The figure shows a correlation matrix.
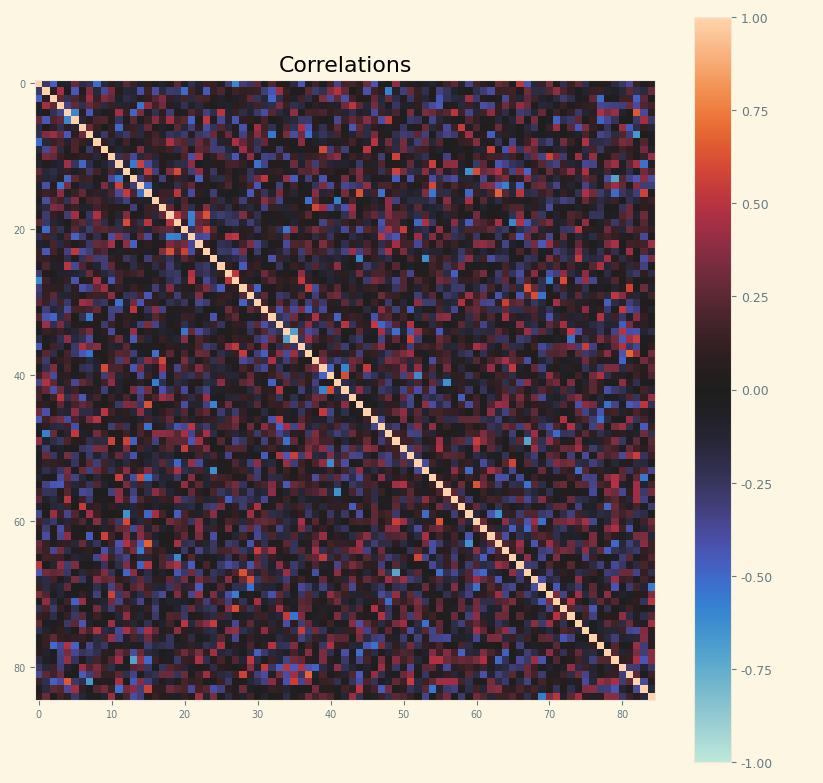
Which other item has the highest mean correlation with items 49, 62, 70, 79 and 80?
22
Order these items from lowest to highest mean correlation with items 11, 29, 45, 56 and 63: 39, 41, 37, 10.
41, 10, 37, 39
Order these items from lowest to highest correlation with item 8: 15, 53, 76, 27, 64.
76, 64, 15, 53, 27
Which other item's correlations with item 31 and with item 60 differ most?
49
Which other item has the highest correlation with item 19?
12
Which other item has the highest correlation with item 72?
27
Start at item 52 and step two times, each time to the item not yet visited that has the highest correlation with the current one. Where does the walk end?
39
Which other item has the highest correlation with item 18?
23
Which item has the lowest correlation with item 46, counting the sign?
77
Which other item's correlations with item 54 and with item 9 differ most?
83
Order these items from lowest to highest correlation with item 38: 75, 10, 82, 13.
13, 82, 10, 75
